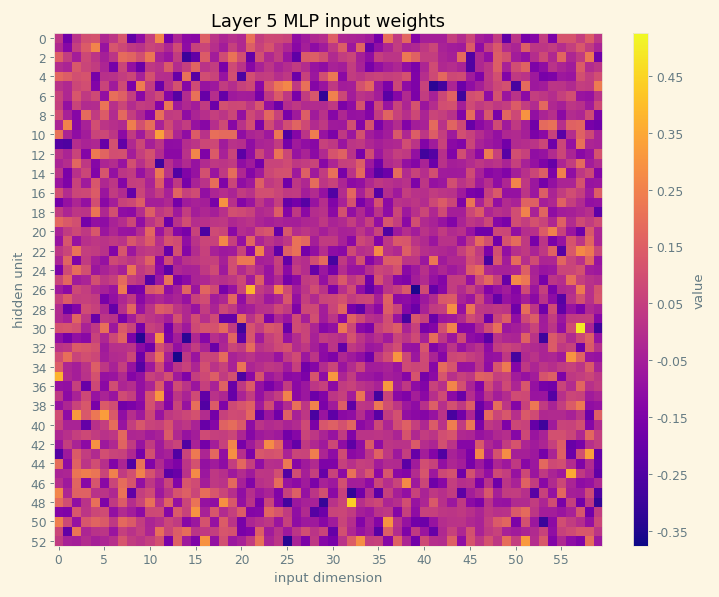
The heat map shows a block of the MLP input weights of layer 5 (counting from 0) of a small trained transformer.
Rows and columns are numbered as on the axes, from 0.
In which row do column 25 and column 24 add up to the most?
5
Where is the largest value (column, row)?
57, 30
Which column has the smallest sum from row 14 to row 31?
14
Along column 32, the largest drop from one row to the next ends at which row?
49
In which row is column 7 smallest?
11
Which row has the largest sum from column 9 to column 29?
21
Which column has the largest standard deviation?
25
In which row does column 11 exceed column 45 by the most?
31
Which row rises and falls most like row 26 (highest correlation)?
0
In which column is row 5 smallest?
41
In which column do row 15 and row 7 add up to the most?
50
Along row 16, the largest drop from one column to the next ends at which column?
35
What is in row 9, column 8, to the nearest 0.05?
0.25
